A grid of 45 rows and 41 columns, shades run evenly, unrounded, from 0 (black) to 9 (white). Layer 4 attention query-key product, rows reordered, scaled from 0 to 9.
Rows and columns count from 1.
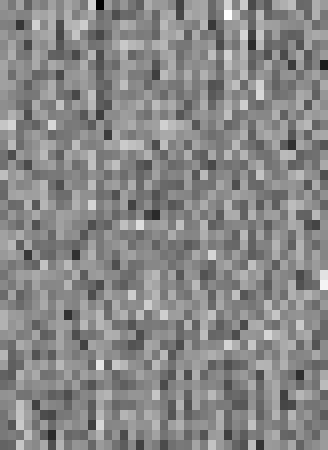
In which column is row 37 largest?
13
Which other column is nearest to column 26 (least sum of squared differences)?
1
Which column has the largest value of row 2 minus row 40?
29
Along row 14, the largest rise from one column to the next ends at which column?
15
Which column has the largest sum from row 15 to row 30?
6
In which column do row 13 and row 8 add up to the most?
21
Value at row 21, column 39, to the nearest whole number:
5
